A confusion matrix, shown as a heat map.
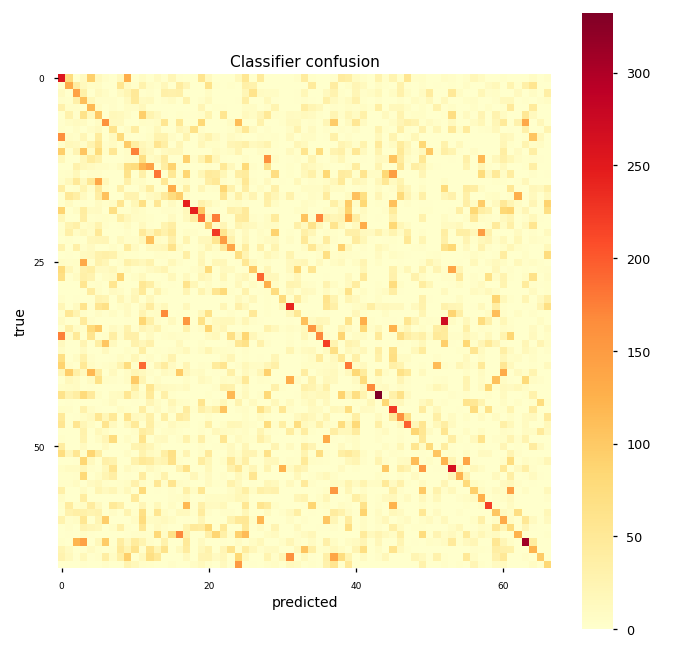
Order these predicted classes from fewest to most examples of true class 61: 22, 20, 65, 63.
65, 63, 22, 20
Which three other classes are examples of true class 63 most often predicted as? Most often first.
3, 2, 6
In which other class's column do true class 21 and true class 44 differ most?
57
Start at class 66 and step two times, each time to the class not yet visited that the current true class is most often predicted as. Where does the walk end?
36
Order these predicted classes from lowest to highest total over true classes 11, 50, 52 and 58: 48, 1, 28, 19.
1, 19, 48, 28
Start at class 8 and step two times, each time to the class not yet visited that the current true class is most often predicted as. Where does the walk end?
9
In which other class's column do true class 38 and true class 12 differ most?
11
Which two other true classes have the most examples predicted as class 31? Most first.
65, 41
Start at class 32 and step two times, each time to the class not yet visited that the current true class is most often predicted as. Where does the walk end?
5
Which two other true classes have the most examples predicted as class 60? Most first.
40, 18
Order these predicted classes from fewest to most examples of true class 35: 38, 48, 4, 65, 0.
65, 48, 4, 38, 0
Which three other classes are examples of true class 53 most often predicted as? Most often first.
49, 30, 44
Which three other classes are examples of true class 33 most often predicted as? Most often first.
52, 17, 41
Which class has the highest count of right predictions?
43
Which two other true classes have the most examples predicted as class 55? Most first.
52, 36
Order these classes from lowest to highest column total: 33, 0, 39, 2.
2, 33, 39, 0
